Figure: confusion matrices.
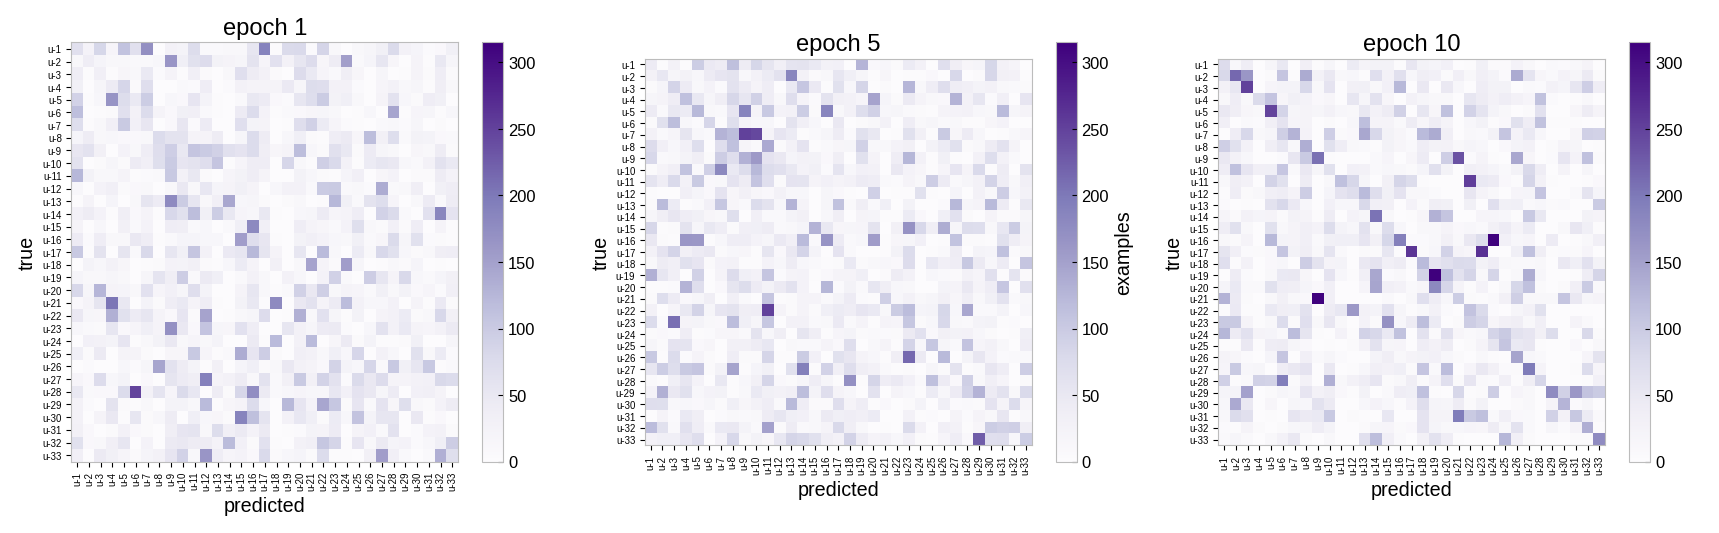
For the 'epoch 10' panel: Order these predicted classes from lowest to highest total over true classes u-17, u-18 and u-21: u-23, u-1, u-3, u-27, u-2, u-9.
u-3, u-2, u-27, u-1, u-23, u-9
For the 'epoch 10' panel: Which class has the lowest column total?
u-4
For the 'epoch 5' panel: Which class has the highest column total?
u-11
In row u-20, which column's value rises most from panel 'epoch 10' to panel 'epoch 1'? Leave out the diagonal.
u-3
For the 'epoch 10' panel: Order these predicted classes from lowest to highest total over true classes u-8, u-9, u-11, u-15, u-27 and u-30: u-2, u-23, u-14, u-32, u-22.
u-14, u-23, u-32, u-22, u-2
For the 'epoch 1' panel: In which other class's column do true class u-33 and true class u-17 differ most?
u-12
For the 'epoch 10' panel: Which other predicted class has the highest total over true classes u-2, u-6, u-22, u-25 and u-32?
u-26
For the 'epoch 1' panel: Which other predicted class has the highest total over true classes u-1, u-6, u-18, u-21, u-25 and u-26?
u-28
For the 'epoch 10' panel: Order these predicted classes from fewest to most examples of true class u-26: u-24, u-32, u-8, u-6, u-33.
u-24, u-32, u-8, u-33, u-6
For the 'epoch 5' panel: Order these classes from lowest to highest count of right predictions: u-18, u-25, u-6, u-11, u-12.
u-12, u-18, u-11, u-6, u-25
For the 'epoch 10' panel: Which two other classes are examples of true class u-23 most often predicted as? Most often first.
u-15, u-18
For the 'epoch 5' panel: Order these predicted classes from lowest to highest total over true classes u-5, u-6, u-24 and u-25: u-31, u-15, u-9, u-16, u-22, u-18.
u-22, u-15, u-18, u-31, u-16, u-9
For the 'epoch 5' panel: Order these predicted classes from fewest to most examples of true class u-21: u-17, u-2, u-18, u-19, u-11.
u-19, u-17, u-18, u-2, u-11
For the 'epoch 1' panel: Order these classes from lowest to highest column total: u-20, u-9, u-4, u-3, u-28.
u-3, u-4, u-28, u-20, u-9
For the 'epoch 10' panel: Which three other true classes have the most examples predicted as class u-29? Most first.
u-31, u-24, u-16
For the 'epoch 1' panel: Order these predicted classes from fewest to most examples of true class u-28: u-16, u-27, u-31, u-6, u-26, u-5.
u-27, u-31, u-26, u-5, u-16, u-6
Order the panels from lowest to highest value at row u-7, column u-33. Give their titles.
epoch 1, epoch 5, epoch 10
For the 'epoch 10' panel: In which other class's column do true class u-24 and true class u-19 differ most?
u-1
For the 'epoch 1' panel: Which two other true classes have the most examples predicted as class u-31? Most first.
u-26, u-14
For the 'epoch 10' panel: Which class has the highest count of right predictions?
u-19
